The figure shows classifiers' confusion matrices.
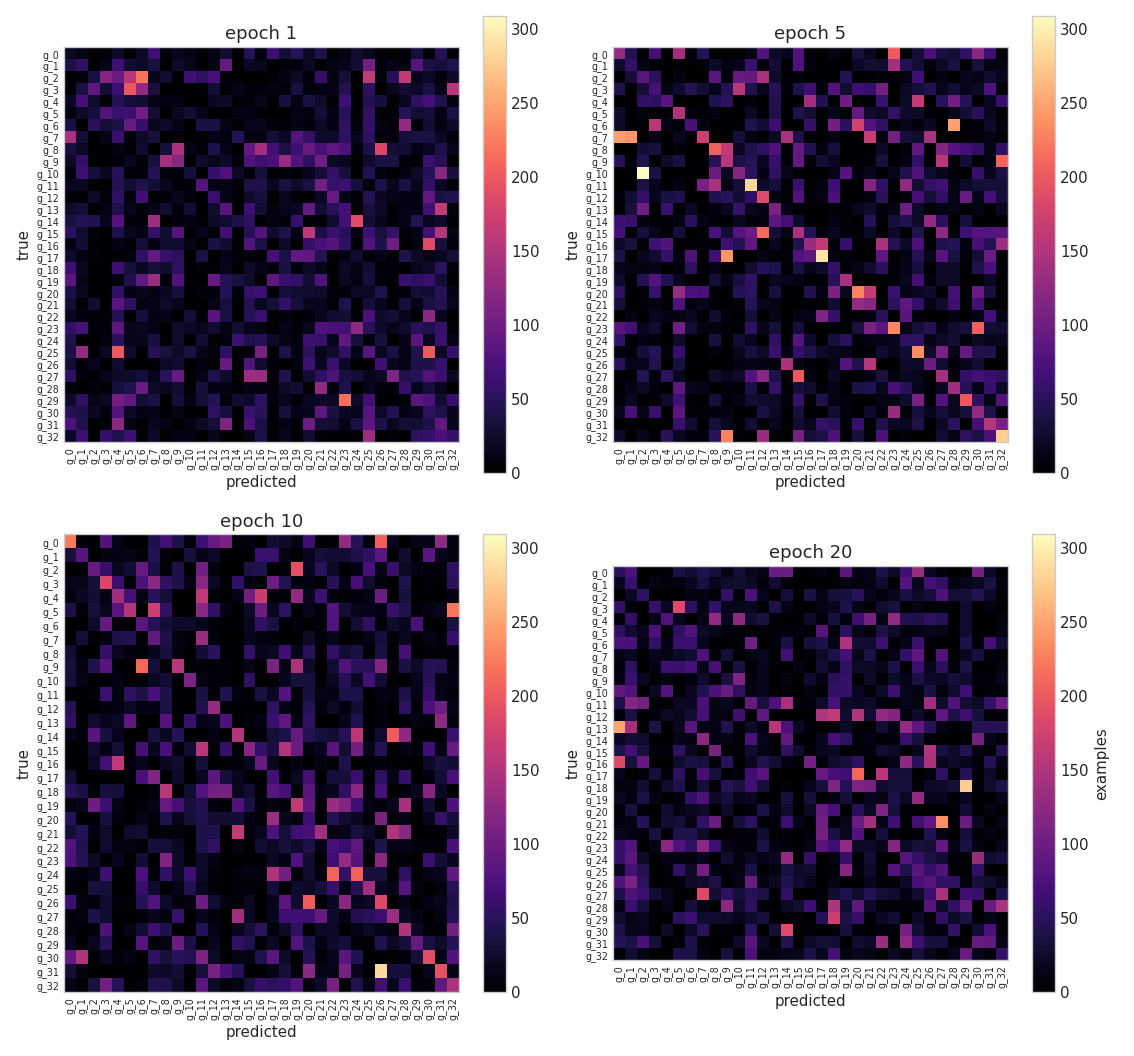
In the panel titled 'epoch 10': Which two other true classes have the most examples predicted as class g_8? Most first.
g_18, g_23
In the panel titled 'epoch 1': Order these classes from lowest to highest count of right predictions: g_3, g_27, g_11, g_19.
g_3, g_19, g_11, g_27
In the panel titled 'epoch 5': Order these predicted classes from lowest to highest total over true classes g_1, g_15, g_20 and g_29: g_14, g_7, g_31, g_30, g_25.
g_14, g_7, g_31, g_25, g_30
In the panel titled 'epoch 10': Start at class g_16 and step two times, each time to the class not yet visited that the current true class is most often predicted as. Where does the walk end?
g_11
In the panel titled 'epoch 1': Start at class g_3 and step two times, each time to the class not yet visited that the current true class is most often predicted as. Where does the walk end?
g_6
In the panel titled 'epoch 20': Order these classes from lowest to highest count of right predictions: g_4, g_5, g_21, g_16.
g_5, g_4, g_16, g_21
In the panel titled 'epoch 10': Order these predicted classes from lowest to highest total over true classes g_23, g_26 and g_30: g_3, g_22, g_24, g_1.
g_3, g_22, g_24, g_1
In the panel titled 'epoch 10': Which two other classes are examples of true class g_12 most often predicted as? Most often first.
g_31, g_30
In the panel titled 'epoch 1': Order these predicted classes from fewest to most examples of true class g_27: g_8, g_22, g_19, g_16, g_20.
g_19, g_20, g_8, g_22, g_16
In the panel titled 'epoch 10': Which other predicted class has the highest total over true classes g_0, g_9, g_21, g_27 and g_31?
g_26
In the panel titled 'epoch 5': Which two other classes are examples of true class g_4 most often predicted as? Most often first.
g_25, g_16
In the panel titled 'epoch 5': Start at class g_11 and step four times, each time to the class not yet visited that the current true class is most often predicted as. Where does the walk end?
g_12
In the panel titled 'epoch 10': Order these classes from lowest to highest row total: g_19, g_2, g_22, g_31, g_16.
g_16, g_22, g_2, g_31, g_19
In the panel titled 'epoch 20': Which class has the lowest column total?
g_15
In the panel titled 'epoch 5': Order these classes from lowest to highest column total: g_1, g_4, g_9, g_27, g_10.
g_4, g_1, g_10, g_9, g_27
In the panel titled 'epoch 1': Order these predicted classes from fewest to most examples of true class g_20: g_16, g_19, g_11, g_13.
g_11, g_19, g_13, g_16
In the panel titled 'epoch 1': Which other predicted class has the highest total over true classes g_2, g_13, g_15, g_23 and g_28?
g_31
